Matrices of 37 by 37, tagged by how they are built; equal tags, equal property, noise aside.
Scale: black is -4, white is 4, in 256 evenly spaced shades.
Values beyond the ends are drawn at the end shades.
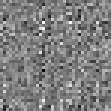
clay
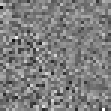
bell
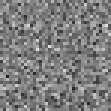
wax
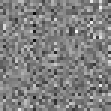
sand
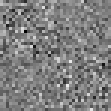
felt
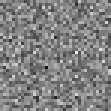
wax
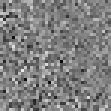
bell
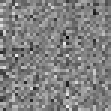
sand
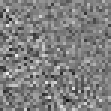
bell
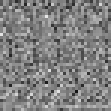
wax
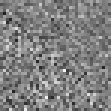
bell
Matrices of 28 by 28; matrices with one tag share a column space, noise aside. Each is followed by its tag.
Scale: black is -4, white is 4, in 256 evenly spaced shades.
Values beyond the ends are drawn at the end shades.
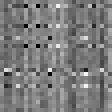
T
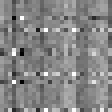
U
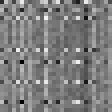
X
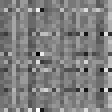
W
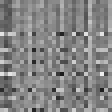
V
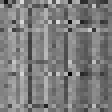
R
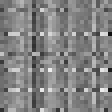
W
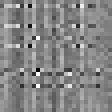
T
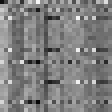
X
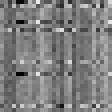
R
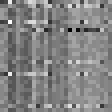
R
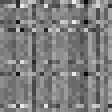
R
